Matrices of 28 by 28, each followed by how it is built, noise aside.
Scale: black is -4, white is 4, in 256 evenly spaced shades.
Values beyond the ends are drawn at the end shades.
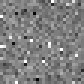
sparse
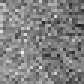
smooth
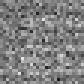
blocks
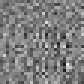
low rank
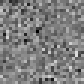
block diagonal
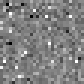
sparse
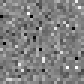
sparse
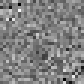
block diagonal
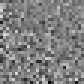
lower triangular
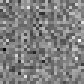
blocks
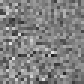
lower triangular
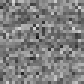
blocks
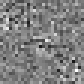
block diagonal
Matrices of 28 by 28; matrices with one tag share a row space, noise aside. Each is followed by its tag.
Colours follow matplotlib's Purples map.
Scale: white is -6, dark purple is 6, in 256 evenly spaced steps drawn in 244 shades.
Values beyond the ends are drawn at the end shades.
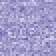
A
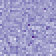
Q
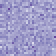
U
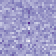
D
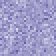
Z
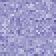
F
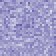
D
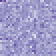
U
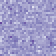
Q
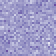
F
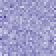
Z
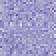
Z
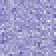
F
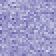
A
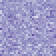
Q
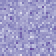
F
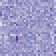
Z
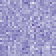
U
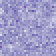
Q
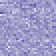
U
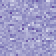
Q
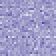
U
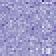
F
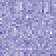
D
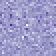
Q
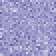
Z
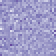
Z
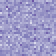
U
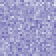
F
